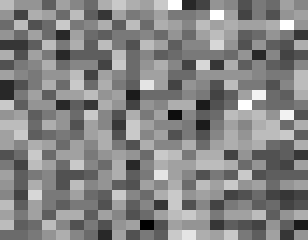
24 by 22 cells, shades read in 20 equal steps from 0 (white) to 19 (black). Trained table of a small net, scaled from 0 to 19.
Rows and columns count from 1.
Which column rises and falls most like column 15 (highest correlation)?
6
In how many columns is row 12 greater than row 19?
11
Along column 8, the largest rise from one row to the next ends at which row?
2
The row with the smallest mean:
3
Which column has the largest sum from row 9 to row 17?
15
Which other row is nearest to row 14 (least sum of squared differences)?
12
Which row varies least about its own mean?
8
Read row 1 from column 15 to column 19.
14 8 9 13 10
